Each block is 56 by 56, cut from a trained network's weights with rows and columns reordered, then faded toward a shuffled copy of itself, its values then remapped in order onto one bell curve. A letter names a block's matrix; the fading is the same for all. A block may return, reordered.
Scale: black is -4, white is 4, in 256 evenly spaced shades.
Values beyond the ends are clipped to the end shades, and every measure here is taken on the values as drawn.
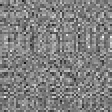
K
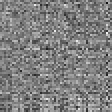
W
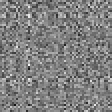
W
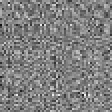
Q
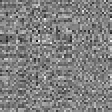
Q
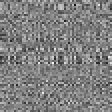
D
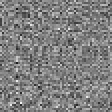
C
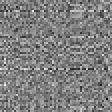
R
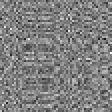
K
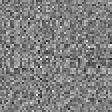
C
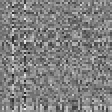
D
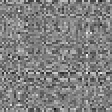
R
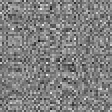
K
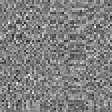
C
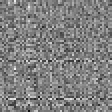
R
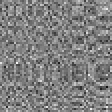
K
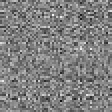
R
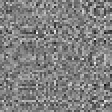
W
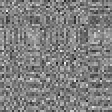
K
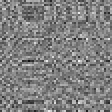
D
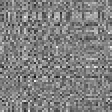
D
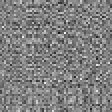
K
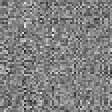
W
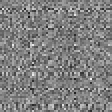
R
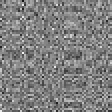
K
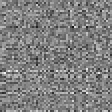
D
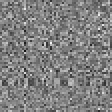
W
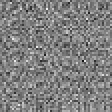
K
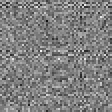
R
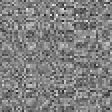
Q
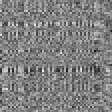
D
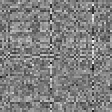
D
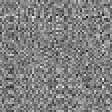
Q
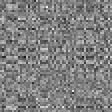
D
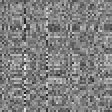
D
